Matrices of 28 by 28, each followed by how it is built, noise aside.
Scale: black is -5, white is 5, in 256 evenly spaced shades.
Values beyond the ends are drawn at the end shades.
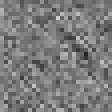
Toeplitz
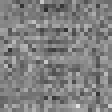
blocks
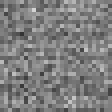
blocks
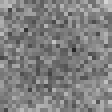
smooth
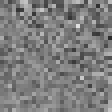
upper triangular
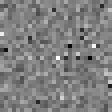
sparse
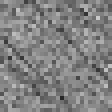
Toeplitz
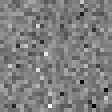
sparse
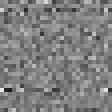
uneven rows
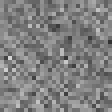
Toeplitz
